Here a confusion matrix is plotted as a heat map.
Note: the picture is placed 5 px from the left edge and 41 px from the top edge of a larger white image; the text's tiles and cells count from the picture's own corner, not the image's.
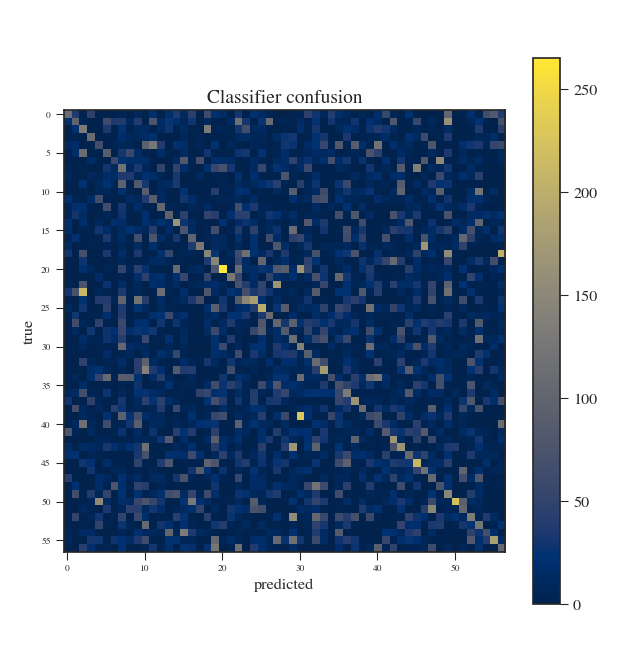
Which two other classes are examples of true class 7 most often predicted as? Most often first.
45, 43
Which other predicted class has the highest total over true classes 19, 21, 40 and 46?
22
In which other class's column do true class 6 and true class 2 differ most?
48
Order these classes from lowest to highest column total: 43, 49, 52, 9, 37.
37, 52, 43, 9, 49
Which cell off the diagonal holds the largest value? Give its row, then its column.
39, 30
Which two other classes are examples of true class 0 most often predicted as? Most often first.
49, 55
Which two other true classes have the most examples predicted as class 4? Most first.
50, 11
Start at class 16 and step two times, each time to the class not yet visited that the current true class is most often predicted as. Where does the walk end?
47
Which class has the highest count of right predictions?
20
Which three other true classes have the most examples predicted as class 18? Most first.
2, 45, 23
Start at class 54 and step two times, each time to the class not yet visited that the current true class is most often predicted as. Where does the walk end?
29
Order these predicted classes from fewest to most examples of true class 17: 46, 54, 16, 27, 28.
54, 28, 16, 27, 46
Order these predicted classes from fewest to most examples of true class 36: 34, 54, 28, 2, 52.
54, 34, 52, 28, 2
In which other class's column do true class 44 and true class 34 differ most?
40
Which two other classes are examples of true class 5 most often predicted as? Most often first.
2, 39
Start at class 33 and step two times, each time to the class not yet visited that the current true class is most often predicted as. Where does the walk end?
53
